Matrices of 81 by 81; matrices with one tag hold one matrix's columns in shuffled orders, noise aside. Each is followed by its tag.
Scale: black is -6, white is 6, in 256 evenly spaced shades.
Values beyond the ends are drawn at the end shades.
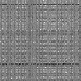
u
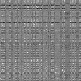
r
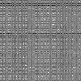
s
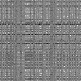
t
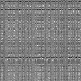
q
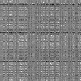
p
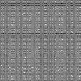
s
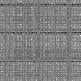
p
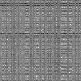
s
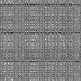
p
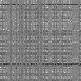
u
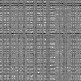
s
